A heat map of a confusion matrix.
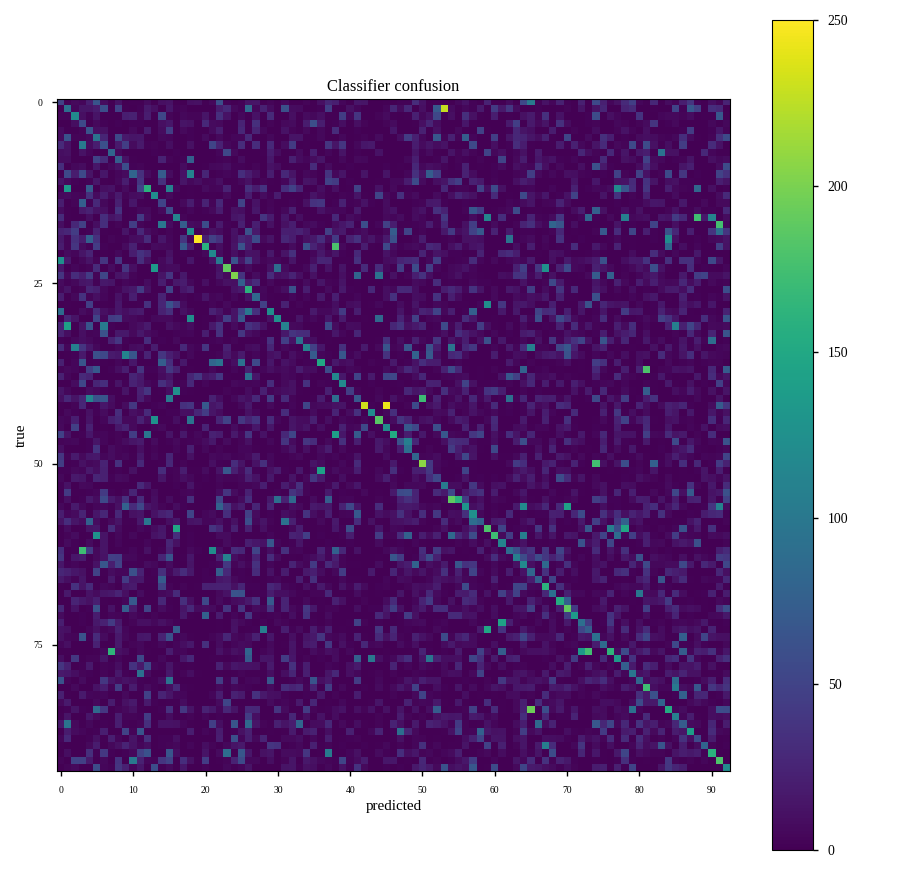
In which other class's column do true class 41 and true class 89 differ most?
50
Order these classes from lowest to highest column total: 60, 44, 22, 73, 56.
73, 44, 60, 56, 22
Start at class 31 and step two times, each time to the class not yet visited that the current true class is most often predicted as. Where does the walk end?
53
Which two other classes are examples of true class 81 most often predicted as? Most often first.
85, 88
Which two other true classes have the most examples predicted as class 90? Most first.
16, 33
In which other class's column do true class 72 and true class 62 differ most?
3
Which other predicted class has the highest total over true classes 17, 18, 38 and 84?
91
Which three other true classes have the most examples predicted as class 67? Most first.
23, 89, 64
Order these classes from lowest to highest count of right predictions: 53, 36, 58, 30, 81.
58, 53, 30, 36, 81
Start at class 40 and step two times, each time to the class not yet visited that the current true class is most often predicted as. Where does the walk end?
88
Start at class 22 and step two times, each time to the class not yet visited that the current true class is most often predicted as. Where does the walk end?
65
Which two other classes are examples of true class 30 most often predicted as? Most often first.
18, 44
